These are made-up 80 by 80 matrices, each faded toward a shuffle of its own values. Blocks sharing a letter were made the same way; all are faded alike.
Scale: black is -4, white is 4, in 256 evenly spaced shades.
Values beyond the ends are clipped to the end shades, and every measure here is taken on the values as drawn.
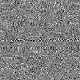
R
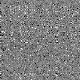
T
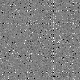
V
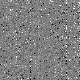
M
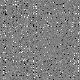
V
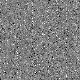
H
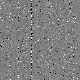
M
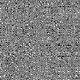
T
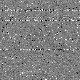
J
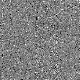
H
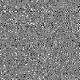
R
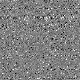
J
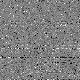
J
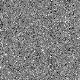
H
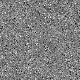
H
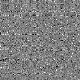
R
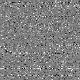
J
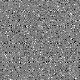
J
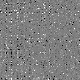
V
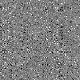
T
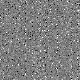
M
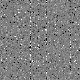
M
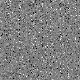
M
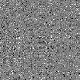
T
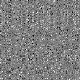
T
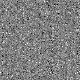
H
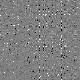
V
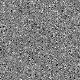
H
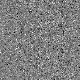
H
